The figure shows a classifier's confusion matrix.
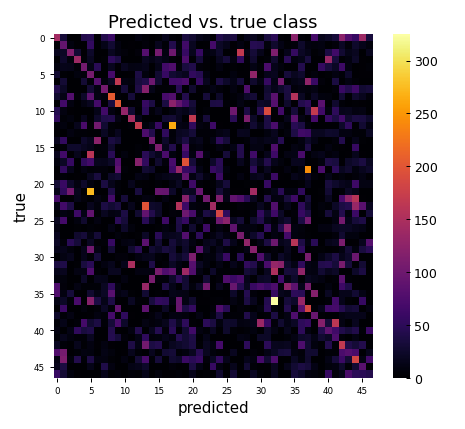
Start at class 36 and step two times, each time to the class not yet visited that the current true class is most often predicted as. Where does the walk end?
19
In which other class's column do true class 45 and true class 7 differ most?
13
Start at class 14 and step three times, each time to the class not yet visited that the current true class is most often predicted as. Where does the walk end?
17
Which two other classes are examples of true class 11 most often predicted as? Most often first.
20, 28
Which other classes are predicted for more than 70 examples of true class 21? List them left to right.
2, 5, 15, 16, 29
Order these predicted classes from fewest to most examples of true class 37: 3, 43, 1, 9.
3, 43, 1, 9
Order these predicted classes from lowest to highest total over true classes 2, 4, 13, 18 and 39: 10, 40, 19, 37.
10, 40, 19, 37
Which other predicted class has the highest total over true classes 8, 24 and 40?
5
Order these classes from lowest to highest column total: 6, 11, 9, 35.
11, 6, 9, 35
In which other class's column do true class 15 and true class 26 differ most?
34
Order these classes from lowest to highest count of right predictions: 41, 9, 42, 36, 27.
41, 27, 36, 42, 9
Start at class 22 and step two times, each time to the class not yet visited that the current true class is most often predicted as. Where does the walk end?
1
